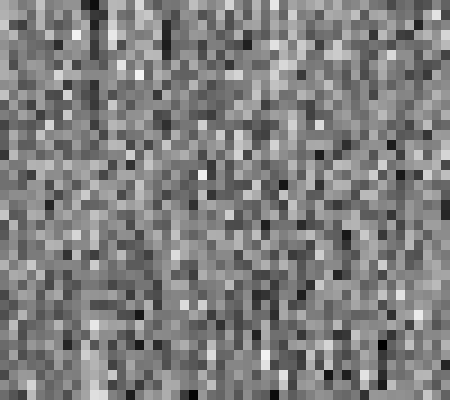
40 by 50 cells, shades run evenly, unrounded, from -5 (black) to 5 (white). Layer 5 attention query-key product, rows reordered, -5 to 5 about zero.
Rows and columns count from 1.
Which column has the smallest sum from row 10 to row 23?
45
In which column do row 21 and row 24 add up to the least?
39
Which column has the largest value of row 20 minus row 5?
28
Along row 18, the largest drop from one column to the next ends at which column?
24
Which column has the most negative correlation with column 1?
47
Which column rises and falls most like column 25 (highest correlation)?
5
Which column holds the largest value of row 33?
11
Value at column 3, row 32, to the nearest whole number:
2
